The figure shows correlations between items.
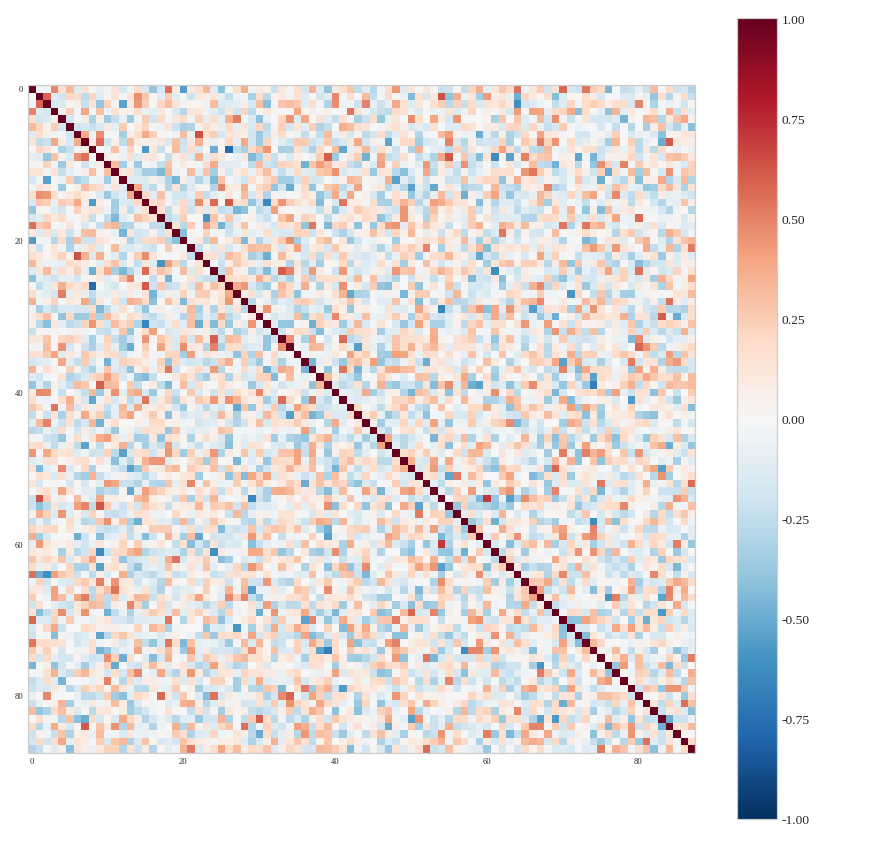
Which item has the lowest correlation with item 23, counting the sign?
17
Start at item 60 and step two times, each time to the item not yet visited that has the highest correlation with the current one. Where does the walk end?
1
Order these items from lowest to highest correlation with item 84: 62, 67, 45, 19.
45, 62, 19, 67
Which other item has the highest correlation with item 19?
62
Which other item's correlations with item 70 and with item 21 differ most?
81
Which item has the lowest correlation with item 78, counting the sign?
4
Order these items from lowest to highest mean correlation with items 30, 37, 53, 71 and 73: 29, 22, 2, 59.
29, 22, 59, 2
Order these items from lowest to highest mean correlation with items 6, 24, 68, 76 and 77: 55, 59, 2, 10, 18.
59, 18, 10, 2, 55
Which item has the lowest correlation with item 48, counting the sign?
12
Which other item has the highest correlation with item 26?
15
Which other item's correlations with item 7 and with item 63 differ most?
9
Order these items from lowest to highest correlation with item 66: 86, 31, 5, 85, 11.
31, 85, 5, 86, 11
